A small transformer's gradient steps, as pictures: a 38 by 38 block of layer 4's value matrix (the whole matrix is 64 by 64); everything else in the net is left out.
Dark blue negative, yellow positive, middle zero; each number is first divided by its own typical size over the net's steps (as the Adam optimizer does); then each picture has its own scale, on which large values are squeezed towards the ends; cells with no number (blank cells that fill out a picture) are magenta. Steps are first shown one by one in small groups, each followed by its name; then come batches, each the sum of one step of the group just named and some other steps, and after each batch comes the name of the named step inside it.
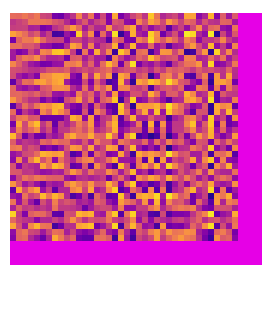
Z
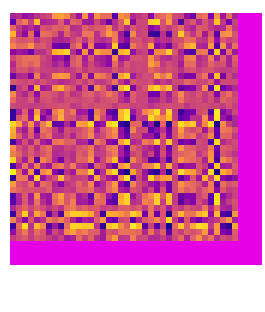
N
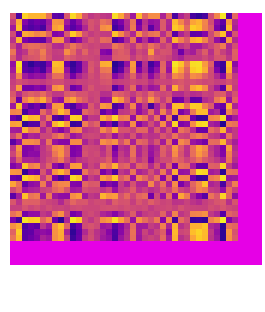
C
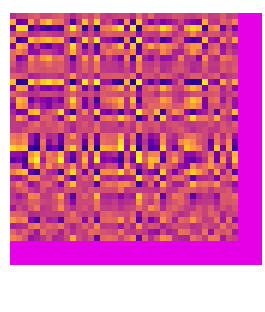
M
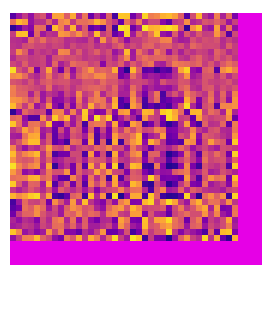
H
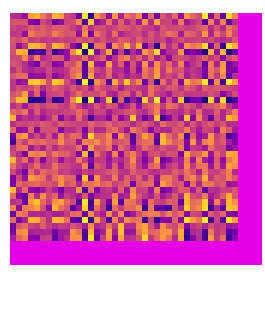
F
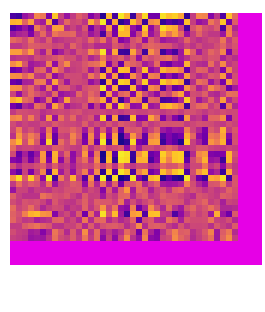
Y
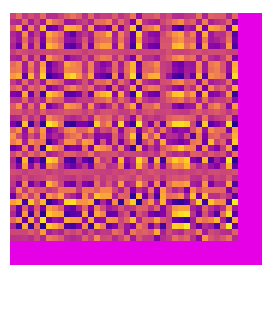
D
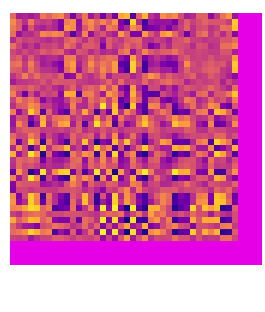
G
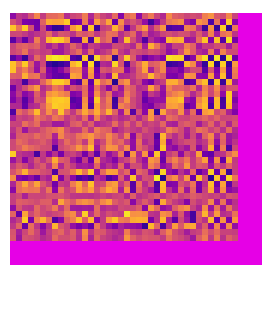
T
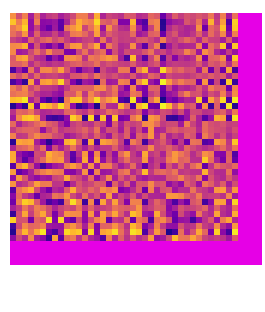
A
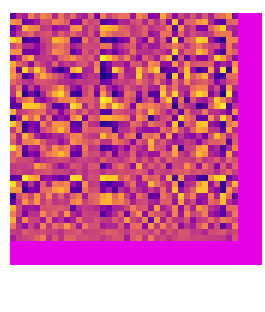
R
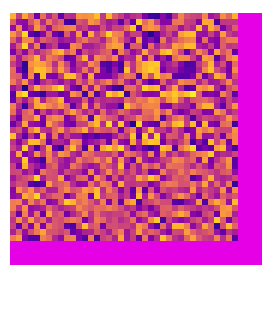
D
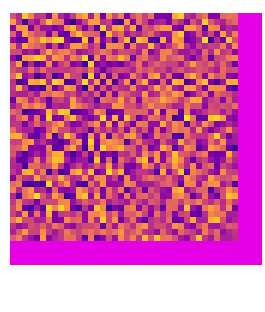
M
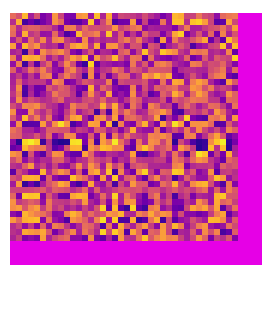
G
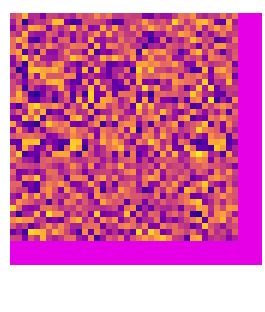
R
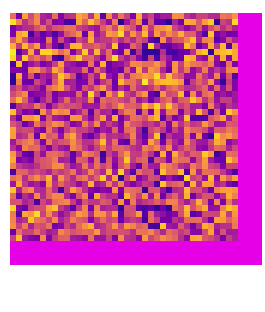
Y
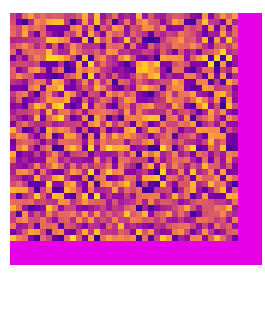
T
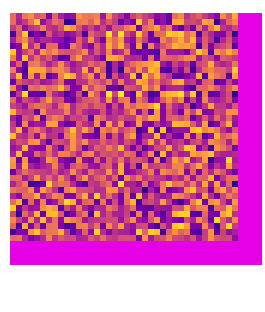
D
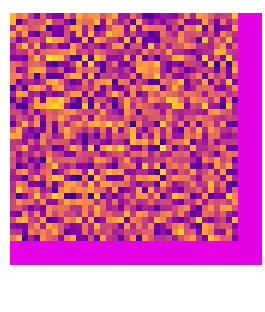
T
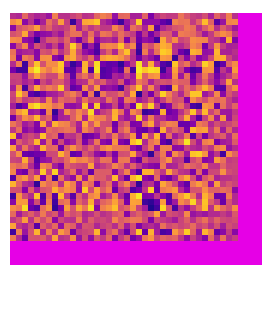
R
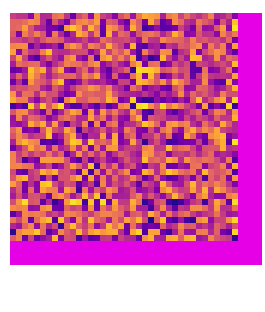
A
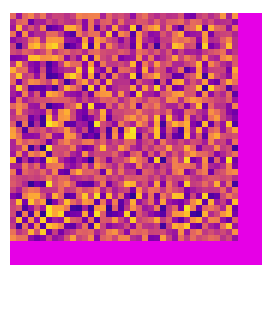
D
